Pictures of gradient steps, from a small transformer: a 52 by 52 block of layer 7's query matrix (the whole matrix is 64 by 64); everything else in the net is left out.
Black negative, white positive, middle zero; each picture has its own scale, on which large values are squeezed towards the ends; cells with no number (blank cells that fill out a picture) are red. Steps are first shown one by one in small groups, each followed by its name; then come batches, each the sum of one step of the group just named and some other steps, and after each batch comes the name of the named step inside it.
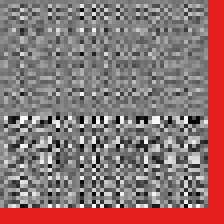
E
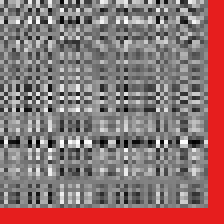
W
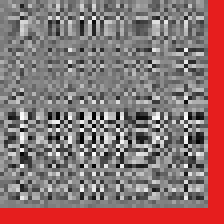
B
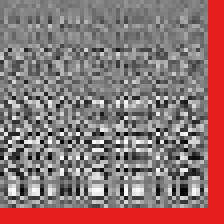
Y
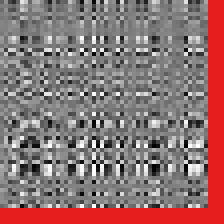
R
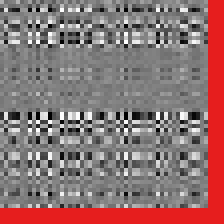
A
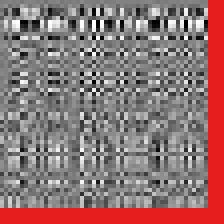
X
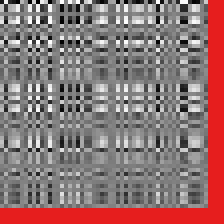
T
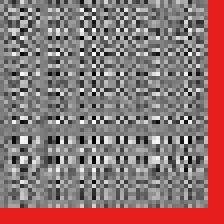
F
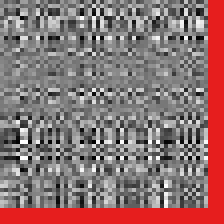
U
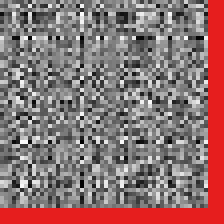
U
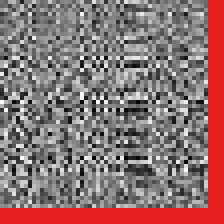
Y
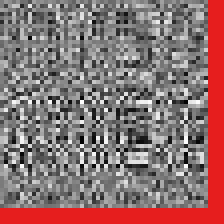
B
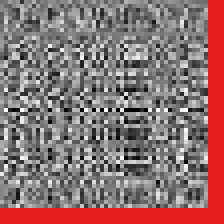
X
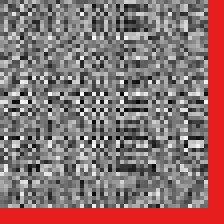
R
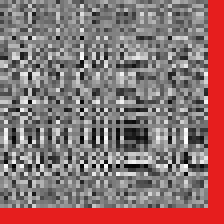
F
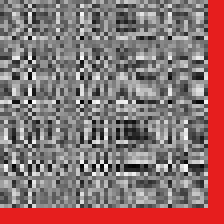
Y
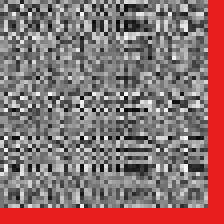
A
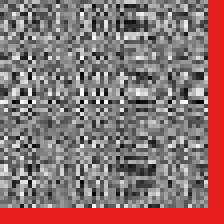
R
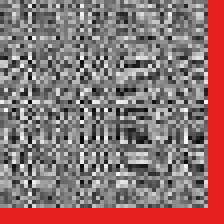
B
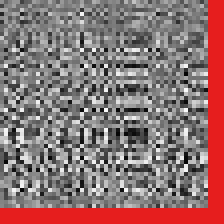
Y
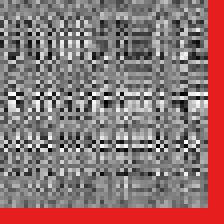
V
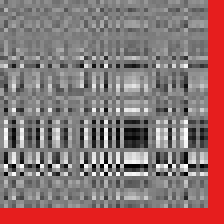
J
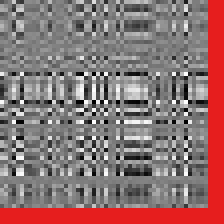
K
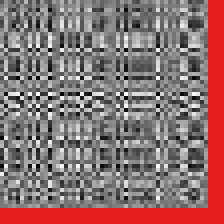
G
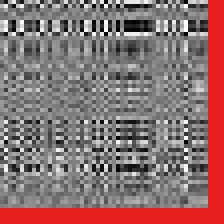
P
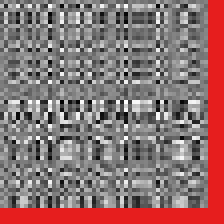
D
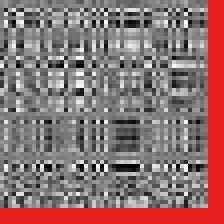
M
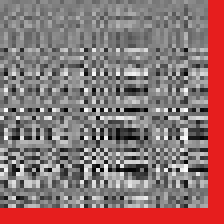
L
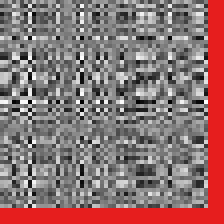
L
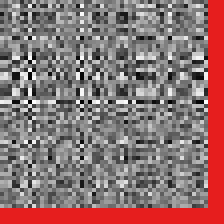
D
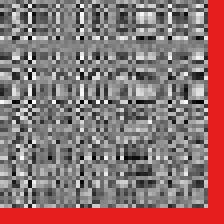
K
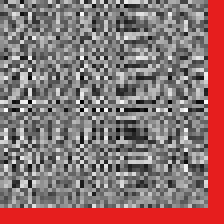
P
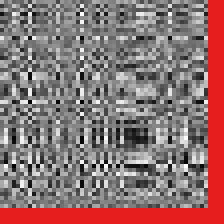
J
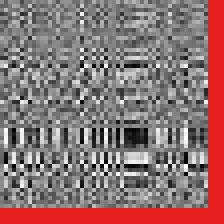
J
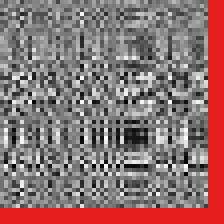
J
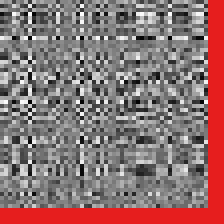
L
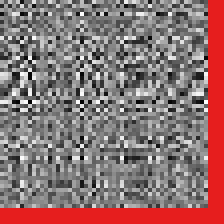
V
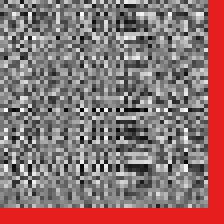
P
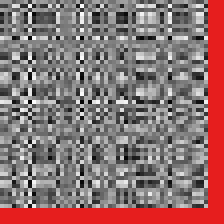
D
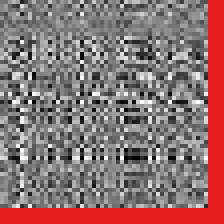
V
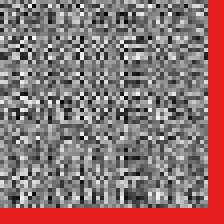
D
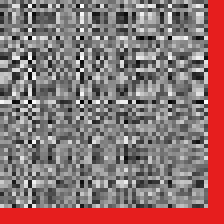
D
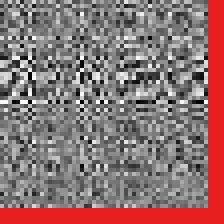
M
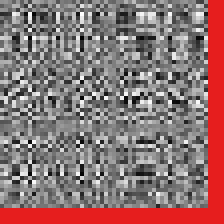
V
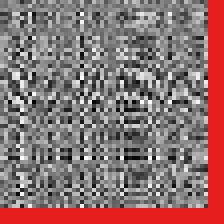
L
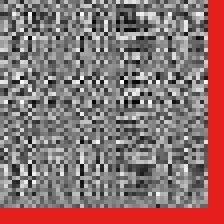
P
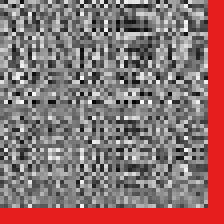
P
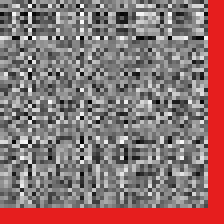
D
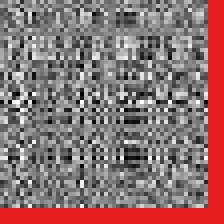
M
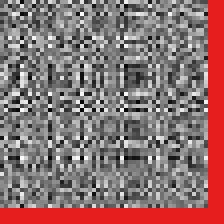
G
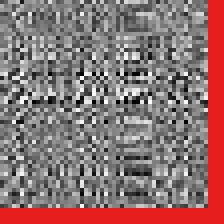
K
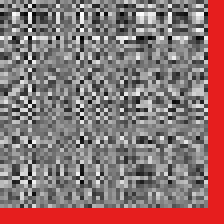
V
